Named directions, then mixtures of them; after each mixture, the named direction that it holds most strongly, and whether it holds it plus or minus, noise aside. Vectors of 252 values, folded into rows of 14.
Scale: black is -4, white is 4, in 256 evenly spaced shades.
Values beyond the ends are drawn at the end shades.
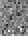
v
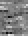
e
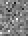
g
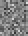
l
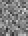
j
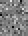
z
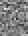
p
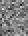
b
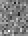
v, plus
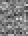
e, plus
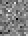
g, minus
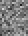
b, plus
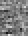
e, plus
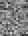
p, minus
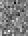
v, plus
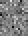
z, plus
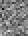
b, minus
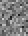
b, plus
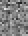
p, plus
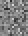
l, plus
